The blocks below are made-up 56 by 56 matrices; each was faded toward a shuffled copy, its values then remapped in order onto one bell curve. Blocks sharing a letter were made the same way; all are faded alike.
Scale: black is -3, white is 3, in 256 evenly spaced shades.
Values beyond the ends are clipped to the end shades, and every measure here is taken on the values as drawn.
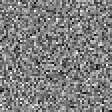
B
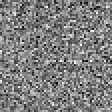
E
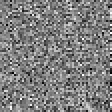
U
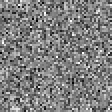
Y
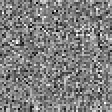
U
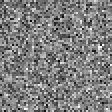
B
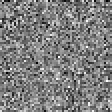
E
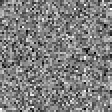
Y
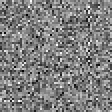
U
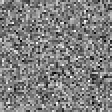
Y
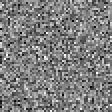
Y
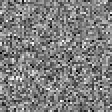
E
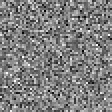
B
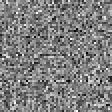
E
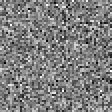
Y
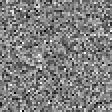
B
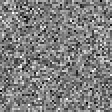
B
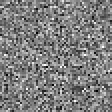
Y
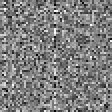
U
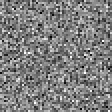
B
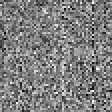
U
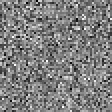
U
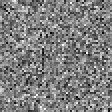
Y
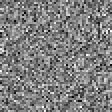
E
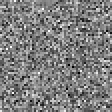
E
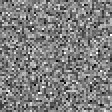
B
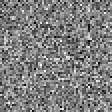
E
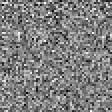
E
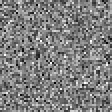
B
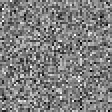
U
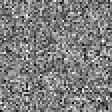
E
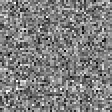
Y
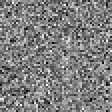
Y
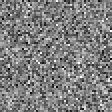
Y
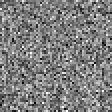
Y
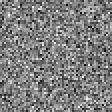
B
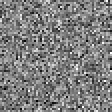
Y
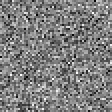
B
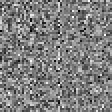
U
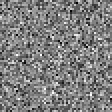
B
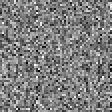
U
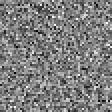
E
